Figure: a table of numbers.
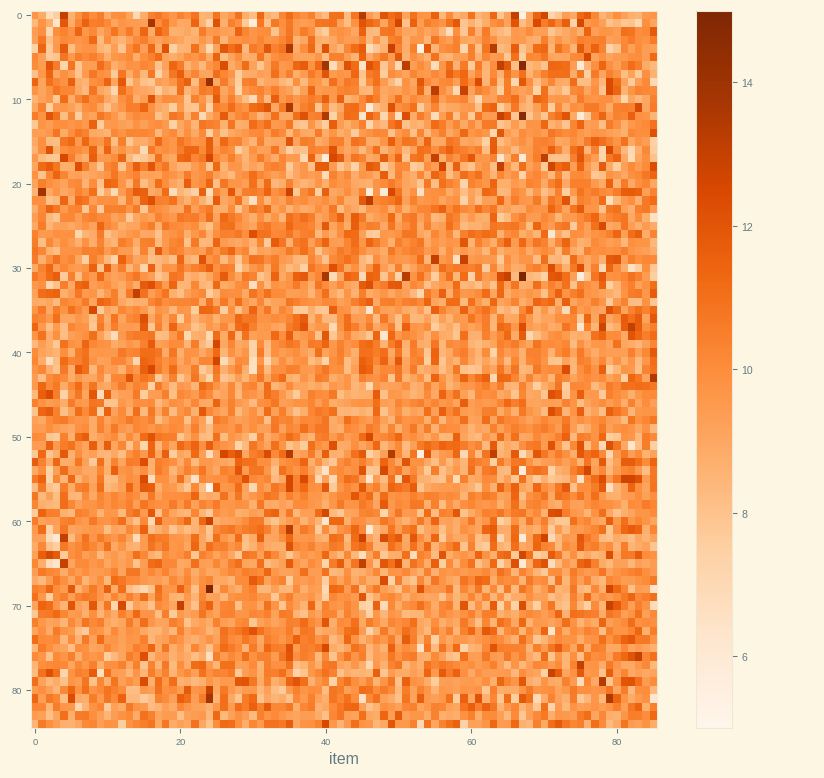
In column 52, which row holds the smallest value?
64
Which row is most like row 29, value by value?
9
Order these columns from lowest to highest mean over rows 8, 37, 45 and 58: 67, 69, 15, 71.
69, 15, 71, 67
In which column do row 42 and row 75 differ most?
30
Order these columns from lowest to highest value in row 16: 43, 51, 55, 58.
51, 43, 55, 58
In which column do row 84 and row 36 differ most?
40
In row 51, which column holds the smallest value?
82
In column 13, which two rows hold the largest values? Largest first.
43, 56
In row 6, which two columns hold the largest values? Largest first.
67, 40
